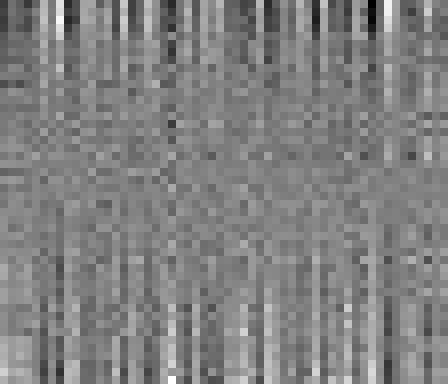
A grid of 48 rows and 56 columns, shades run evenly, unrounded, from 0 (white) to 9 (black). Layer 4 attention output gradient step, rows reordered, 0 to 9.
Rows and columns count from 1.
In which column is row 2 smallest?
49
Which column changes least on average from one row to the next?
50
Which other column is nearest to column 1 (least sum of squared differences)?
21
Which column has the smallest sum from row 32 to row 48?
47
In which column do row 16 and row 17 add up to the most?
22
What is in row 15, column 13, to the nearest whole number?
4
